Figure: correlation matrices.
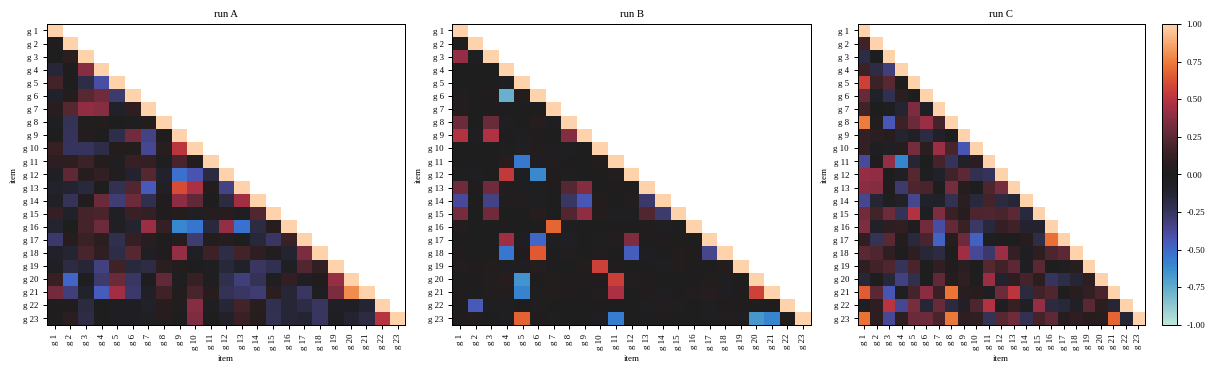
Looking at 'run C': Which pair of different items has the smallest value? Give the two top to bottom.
g 4, g 11
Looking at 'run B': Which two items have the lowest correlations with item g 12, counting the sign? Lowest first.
g 6, g 18
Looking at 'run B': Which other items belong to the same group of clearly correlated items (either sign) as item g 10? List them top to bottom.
g 19
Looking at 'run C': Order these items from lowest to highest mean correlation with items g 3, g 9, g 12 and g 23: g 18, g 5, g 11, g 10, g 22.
g 10, g 11, g 22, g 5, g 18
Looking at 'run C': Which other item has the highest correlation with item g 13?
g 21
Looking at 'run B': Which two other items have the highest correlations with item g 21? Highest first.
g 20, g 11
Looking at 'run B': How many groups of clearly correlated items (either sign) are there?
6
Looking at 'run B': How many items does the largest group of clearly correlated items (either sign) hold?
7
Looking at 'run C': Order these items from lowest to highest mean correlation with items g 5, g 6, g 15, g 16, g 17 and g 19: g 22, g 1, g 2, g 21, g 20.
g 20, g 2, g 22, g 21, g 1
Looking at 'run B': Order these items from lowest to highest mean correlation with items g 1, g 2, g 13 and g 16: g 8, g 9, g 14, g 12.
g 14, g 12, g 8, g 9
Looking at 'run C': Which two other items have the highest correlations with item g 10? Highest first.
g 7, g 5
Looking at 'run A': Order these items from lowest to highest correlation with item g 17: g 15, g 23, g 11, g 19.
g 15, g 23, g 11, g 19
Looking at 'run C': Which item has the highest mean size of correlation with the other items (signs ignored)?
g 1
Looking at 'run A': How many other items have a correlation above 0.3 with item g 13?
3
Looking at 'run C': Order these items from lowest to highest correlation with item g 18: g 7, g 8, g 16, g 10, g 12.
g 10, g 7, g 8, g 16, g 12
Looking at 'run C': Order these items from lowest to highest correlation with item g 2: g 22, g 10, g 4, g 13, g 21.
g 4, g 10, g 22, g 21, g 13
